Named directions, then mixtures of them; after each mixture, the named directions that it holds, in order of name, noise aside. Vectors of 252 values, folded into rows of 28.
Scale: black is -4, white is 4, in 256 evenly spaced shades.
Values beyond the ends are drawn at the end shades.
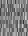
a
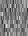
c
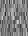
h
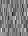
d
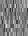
c.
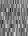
a, c.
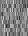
c.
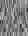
a, c, h.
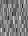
c, d.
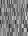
a, d, h.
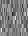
d.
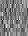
c.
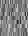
d, h.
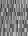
a, c.
